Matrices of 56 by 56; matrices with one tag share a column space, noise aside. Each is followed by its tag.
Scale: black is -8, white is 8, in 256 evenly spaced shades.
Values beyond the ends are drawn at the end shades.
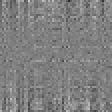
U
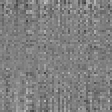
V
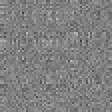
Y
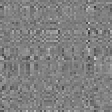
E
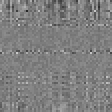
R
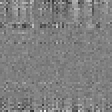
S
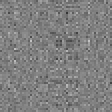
Y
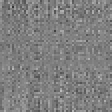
V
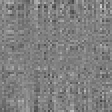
V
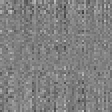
V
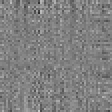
V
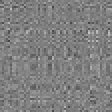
E
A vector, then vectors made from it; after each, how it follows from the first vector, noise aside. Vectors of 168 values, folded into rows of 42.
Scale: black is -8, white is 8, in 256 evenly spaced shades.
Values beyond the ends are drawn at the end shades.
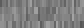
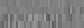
reversed, negated, partly zeroed.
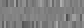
wrapped around, partly zeroed.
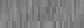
shrunk.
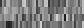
wrapped around, scaled up.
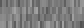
copied.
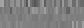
reversed, negated, partly zeroed.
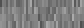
copied.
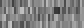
wrapped around, scaled up.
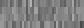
copied.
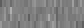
reversed, partly zeroed.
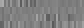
reversed, negated, partly zeroed.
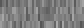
copied.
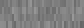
shrunk.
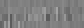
reversed, negated, partly zeroed.
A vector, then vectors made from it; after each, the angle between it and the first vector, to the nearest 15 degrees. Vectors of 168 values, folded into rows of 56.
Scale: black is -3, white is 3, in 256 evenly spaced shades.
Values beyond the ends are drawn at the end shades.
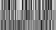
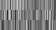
90 degrees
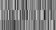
75 degrees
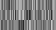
45 degrees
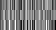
120 degrees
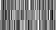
75 degrees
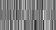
105 degrees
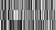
60 degrees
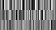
105 degrees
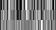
135 degrees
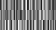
120 degrees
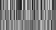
165 degrees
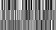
30 degrees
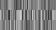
90 degrees
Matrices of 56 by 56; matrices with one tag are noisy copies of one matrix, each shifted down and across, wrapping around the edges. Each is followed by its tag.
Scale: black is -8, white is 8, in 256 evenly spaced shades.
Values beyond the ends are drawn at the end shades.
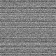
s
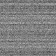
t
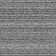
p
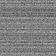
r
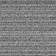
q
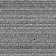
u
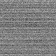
q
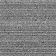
p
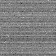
q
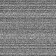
p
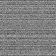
s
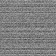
s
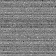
r
